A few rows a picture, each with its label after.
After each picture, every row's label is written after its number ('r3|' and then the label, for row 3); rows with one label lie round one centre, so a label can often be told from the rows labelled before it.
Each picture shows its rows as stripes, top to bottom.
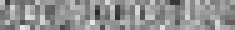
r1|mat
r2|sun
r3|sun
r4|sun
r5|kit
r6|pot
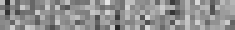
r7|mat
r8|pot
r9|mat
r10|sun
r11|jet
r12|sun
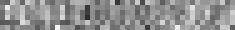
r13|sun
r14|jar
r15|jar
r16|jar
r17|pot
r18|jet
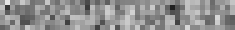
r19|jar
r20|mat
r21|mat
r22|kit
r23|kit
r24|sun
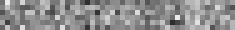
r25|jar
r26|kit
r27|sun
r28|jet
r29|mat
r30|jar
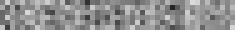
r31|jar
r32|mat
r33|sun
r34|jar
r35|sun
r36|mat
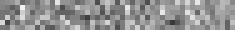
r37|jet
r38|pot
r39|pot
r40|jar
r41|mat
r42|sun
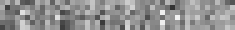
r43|kit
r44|mat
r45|pot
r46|jet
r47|pot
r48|pot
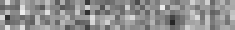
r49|jar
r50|pot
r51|jar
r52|mat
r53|mat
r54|jar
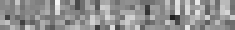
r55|jet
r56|jet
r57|jet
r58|mat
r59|kit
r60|sun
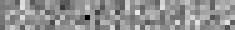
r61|pot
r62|pot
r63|sun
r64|jar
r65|jet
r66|sun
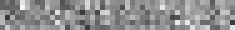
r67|pot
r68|pot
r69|jet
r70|mat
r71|jet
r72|jar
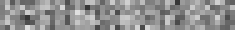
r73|kit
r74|jar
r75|sun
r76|kit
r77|kit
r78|sun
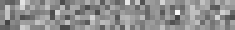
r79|pot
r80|jar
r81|jet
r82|kit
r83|mat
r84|pot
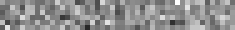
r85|jet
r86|sun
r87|sun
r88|pot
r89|mat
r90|jar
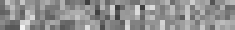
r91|jar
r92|sun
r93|sun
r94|sun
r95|pot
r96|pot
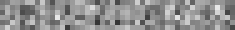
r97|sun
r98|kit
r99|kit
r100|jet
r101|sun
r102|kit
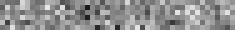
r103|pot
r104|jar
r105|jet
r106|jar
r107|mat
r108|sun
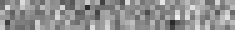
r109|pot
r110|jar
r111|jet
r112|jet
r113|mat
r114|mat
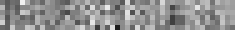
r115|pot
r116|mat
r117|pot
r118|mat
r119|mat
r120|sun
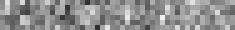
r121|jar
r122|kit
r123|kit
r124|pot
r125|pot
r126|jet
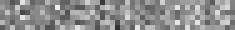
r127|pot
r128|jet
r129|kit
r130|pot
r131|jet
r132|sun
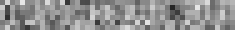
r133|jar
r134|mat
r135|mat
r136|mat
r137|sun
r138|kit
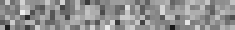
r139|jar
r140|pot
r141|pot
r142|kit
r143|sun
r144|mat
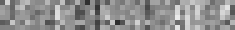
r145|jar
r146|jet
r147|jet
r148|jet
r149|sun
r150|jet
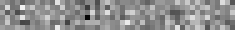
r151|jet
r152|jar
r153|mat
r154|jar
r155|kit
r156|jet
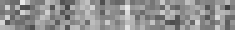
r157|pot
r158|kit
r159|pot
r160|kit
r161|mat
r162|kit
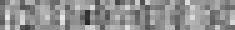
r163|sun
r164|kit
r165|jar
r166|jar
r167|jar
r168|kit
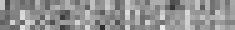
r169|mat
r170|mat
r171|pot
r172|pot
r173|sun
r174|pot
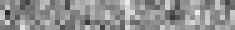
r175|kit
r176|kit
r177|mat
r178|mat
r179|jar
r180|pot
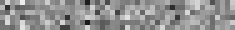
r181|jar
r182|mat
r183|sun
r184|kit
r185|jar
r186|pot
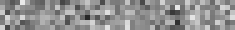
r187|pot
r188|jet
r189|mat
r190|jar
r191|kit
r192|mat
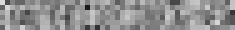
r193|mat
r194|jar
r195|kit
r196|kit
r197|kit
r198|jar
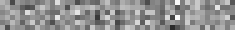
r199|jet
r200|kit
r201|sun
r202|jet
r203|sun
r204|mat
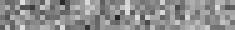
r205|pot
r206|kit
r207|pot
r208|sun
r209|jet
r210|jar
